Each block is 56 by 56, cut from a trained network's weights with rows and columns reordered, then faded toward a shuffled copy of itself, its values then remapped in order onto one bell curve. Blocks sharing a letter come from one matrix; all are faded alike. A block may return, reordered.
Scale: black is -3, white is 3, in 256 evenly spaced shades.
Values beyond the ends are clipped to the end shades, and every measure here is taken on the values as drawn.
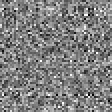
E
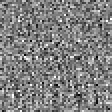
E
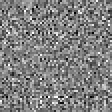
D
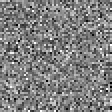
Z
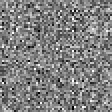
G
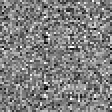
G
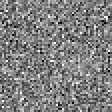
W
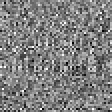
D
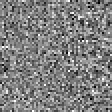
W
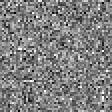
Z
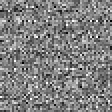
E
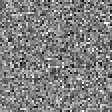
W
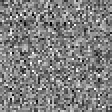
Z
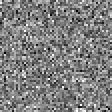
Z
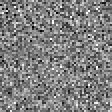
W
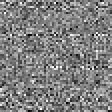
D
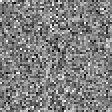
W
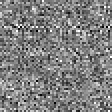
E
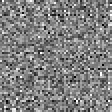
D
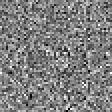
G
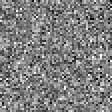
Z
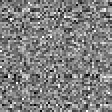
D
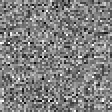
D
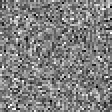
W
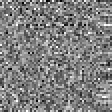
D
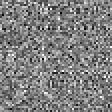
D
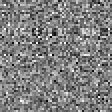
D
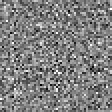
G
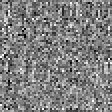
G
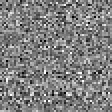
D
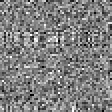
D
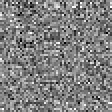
E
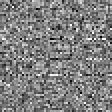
E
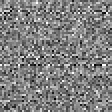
D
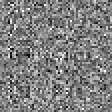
G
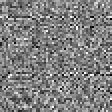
D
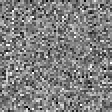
Z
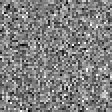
W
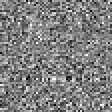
D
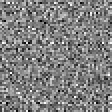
D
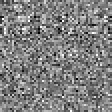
E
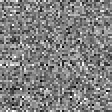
E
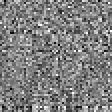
D
